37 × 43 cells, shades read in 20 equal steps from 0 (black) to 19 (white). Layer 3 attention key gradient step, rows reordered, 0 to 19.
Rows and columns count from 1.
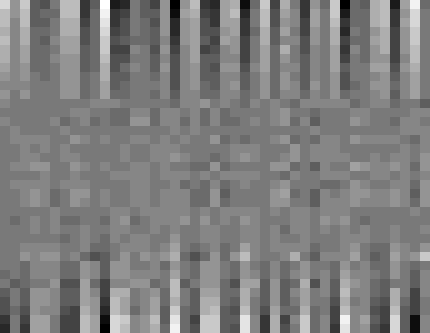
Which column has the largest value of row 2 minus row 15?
11
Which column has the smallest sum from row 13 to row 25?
32
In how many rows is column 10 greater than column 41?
8
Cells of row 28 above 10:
5
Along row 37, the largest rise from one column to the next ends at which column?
12
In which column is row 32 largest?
18
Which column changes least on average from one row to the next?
27
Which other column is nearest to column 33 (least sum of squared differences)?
26
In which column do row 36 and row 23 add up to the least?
42
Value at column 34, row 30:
8
